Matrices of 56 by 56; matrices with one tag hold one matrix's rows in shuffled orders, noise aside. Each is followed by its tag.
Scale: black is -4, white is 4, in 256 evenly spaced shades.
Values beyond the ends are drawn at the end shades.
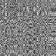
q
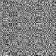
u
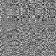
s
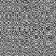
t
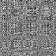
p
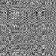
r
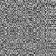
q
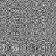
r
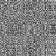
q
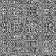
p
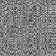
q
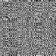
u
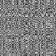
t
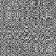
t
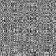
p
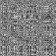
p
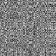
q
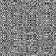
p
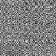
t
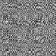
u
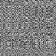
t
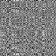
r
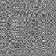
r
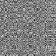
q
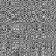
r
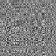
r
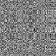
q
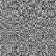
s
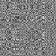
r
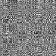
u
